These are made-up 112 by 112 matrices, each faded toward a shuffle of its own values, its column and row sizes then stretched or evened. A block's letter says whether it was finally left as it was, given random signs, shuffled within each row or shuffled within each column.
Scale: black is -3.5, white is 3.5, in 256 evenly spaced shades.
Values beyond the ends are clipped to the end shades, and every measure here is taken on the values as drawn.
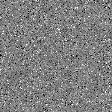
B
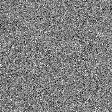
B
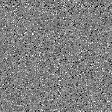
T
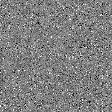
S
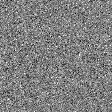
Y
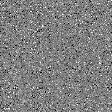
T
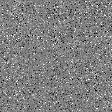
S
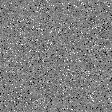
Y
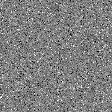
B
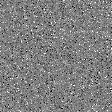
B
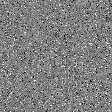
B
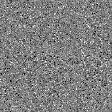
T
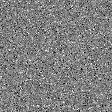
Y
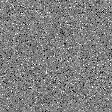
Y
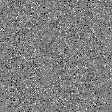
S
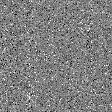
B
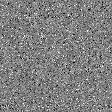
Y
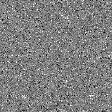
T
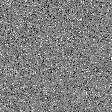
Y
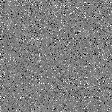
T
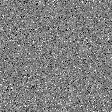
Y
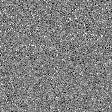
Y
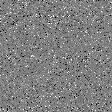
Y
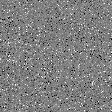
B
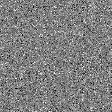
S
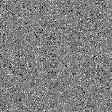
T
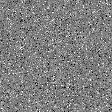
B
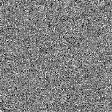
T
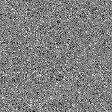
T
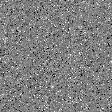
B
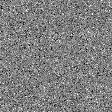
Y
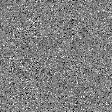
S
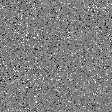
S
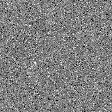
B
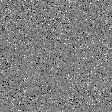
Y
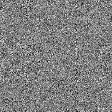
S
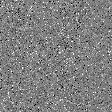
B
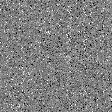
B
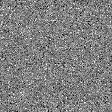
Y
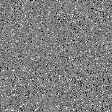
S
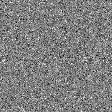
Y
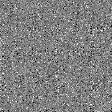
S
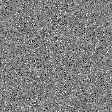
B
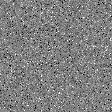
B
